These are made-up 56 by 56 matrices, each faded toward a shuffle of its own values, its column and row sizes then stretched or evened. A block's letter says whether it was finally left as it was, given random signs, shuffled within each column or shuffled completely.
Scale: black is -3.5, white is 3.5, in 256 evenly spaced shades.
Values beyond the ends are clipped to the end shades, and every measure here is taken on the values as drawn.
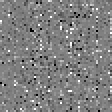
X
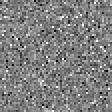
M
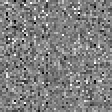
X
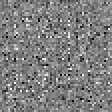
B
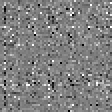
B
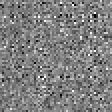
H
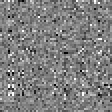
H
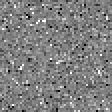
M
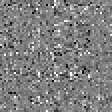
H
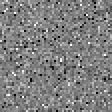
M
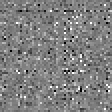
B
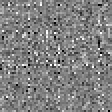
B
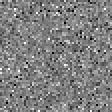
M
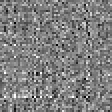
H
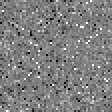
M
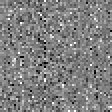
X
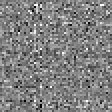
B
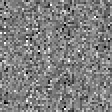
X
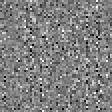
X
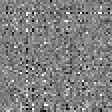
H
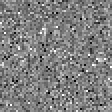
M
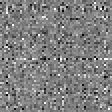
H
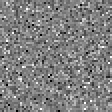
M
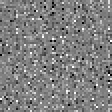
X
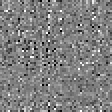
H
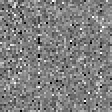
X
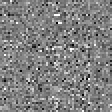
B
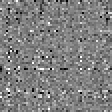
B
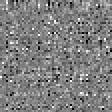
H
